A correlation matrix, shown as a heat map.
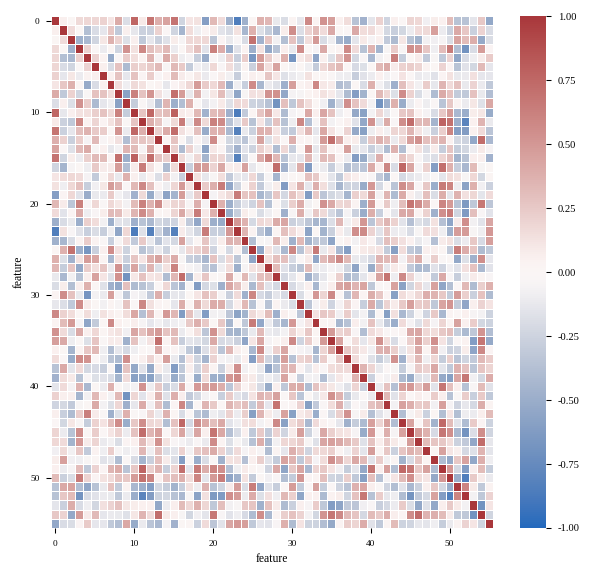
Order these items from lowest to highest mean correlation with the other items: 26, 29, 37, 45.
29, 37, 26, 45
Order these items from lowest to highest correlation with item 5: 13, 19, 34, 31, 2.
2, 19, 31, 34, 13
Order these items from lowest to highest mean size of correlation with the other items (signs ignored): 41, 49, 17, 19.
17, 41, 19, 49
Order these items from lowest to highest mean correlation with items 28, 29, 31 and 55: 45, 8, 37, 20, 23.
8, 20, 45, 37, 23
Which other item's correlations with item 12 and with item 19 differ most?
23
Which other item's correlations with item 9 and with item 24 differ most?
28
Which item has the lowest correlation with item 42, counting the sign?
32
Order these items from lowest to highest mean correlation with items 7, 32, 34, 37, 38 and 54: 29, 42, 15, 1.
42, 15, 29, 1
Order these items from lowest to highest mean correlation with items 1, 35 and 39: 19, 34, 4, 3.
4, 3, 19, 34
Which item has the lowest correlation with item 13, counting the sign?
53
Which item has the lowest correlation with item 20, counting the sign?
52
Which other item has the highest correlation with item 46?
54
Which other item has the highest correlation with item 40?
49
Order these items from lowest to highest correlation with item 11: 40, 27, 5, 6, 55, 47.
27, 55, 6, 5, 47, 40
